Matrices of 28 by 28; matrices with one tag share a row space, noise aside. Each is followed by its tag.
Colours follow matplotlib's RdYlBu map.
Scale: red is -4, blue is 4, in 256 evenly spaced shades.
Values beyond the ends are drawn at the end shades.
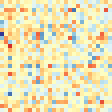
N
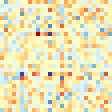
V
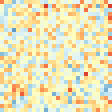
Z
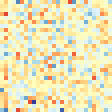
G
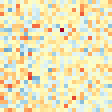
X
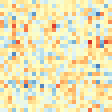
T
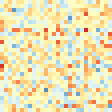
Z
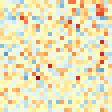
V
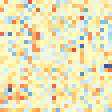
X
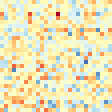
Z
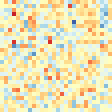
G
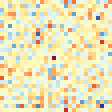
N
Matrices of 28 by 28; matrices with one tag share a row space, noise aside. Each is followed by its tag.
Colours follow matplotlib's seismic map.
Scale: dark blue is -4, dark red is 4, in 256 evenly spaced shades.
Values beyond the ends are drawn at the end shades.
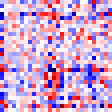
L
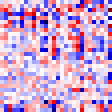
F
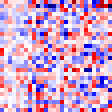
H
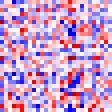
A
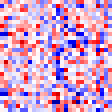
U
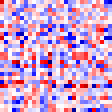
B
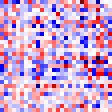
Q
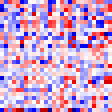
B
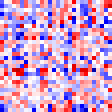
B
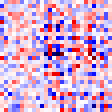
L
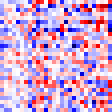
H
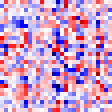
U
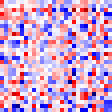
B
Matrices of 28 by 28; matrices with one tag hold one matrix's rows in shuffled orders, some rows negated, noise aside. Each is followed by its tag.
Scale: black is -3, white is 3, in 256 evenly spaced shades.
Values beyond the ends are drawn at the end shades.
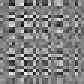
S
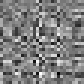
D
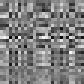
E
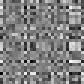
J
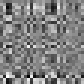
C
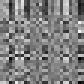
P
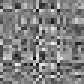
D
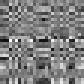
E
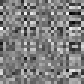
J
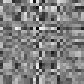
D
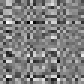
C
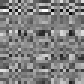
E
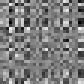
P
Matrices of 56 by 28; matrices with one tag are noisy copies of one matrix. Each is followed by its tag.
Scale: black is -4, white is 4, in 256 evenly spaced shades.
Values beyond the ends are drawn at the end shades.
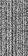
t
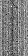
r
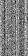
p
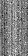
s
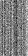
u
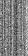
u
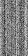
p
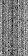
r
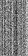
u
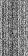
r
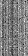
r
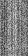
s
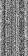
p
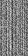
t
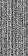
t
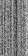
u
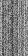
r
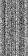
p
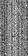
s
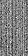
t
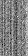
u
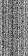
r
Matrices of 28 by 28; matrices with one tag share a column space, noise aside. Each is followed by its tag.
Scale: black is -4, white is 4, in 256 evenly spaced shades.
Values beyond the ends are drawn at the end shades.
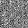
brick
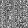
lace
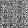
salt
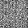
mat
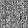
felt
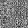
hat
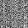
lace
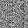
salt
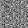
salt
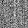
brick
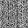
salt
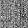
lace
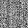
hat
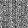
lace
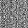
mat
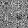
felt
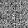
felt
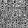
brick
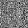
hat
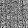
lace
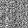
salt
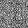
hat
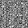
hat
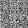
felt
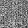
hat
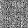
mat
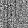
brick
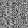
hat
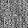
brick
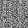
lace
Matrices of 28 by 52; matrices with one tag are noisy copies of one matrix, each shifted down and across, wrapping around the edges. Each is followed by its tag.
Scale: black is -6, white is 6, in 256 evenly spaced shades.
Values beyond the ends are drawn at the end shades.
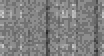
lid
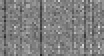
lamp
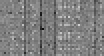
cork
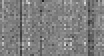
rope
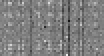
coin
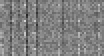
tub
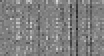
coin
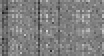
rope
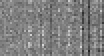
coin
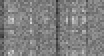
lid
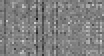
coin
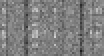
lid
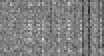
coin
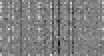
coin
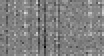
coin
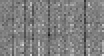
lamp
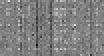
cork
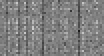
lamp
